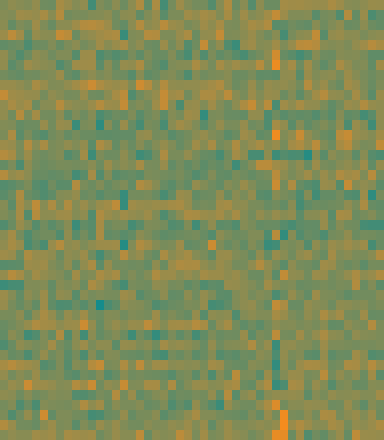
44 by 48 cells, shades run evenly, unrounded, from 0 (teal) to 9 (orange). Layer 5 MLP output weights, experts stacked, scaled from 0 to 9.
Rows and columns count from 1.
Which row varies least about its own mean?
8
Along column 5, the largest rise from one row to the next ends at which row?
21
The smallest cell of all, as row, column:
31, 13
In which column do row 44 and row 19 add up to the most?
35
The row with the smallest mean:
23
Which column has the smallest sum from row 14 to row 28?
16
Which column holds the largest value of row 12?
3
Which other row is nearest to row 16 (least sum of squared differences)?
30
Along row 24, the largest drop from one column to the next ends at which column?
36
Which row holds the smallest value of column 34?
25
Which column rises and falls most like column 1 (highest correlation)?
2
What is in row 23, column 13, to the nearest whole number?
6
